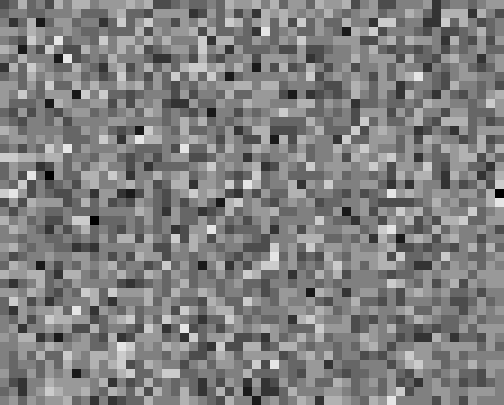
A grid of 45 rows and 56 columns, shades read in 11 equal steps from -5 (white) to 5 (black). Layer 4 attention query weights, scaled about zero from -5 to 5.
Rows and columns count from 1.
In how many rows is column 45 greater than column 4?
25
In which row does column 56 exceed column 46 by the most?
22
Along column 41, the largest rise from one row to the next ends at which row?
15
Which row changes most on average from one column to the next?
3
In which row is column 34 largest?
21
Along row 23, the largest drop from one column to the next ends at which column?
26
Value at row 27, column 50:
-1
